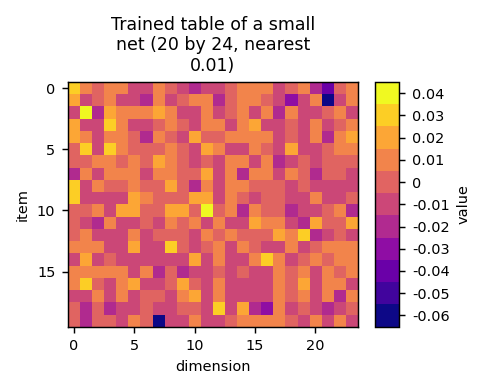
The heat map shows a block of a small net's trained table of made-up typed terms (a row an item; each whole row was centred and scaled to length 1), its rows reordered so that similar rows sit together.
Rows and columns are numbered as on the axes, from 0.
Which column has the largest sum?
0
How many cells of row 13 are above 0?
11
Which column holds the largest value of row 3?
3
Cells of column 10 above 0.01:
4
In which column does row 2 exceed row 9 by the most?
1
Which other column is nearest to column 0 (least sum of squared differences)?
14
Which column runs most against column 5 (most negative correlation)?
23
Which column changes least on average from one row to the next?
17
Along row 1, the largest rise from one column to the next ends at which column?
22
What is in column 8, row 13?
0.03
